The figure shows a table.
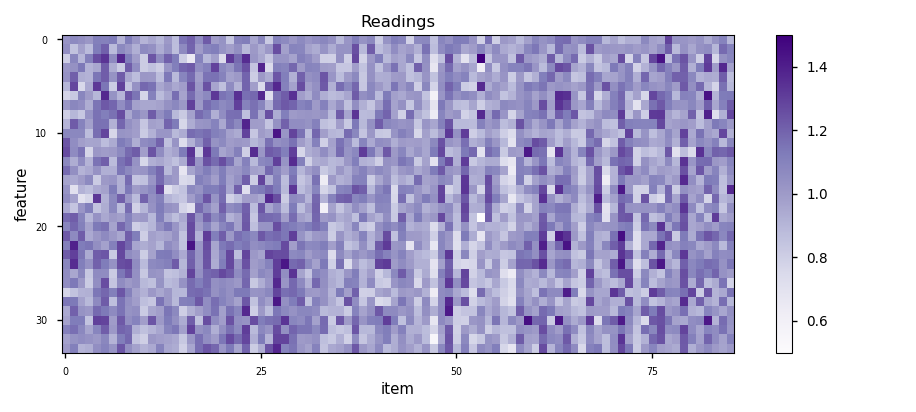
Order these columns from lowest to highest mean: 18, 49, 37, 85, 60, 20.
60, 85, 20, 37, 49, 18
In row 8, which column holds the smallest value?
47
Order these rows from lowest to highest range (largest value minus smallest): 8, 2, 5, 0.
0, 5, 8, 2
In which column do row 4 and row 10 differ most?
29
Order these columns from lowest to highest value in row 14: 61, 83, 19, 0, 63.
63, 19, 83, 0, 61
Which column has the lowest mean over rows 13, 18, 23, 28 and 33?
57
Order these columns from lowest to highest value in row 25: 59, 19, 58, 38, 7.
38, 59, 58, 7, 19
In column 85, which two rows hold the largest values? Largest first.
16, 8
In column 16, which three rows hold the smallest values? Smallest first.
2, 18, 15
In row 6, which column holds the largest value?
82
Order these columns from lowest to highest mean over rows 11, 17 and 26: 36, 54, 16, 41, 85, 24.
24, 85, 41, 16, 54, 36
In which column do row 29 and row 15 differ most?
51
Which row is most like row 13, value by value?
25
